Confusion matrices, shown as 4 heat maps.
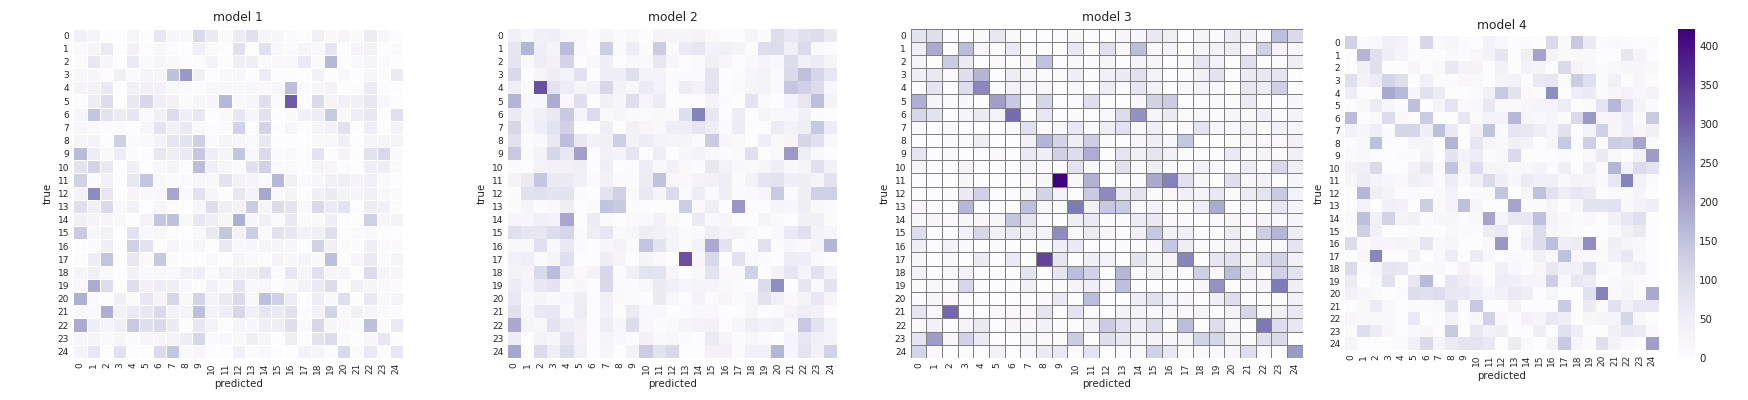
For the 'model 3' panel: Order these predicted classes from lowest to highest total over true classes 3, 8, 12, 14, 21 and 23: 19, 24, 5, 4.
5, 24, 19, 4
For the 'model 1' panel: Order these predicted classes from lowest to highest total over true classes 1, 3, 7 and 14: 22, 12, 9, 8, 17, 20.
17, 20, 9, 22, 8, 12
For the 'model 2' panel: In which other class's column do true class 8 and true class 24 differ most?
20
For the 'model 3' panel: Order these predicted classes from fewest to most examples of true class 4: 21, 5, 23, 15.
5, 15, 21, 23
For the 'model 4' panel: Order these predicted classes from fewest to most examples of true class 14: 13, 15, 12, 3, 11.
12, 13, 3, 15, 11
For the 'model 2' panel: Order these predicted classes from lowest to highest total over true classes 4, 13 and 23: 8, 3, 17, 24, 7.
24, 3, 8, 17, 7
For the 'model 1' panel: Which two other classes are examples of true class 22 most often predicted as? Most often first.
0, 4
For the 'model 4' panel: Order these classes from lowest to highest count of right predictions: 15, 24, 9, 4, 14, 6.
9, 14, 15, 6, 4, 24
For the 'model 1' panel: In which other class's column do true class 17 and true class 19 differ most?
1
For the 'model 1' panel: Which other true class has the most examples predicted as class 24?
6
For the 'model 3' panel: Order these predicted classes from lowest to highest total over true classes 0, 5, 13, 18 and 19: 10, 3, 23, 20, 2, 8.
2, 8, 20, 3, 10, 23
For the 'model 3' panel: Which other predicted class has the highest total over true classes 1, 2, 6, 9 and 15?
14
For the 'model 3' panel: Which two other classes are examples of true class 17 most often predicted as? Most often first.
8, 23
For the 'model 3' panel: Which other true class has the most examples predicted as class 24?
0
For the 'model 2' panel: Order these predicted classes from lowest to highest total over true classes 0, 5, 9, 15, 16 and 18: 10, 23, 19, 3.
19, 10, 23, 3
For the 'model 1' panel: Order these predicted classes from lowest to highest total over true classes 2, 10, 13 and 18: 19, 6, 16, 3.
3, 6, 16, 19
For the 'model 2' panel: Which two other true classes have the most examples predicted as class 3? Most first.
5, 18
